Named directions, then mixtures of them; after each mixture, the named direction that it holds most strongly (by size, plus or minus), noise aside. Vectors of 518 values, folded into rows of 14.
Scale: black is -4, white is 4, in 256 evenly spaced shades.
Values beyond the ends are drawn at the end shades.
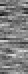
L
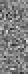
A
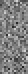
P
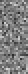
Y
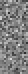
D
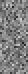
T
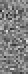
A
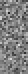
D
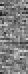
L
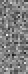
Y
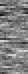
L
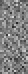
P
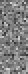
Y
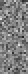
D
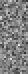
D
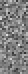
D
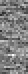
L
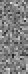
Y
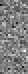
P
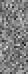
T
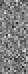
P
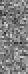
Y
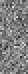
T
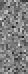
P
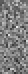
P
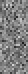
T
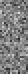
Y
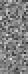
D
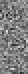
A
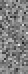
D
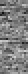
L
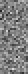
A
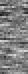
L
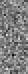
Y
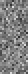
T
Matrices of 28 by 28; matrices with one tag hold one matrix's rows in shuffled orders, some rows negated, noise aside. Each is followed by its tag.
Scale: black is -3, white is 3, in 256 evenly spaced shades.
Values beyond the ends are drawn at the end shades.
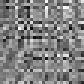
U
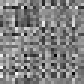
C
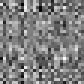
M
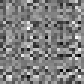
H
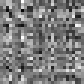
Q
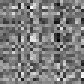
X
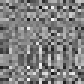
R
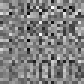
R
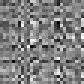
X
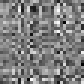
X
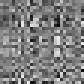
X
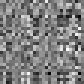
H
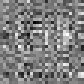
U
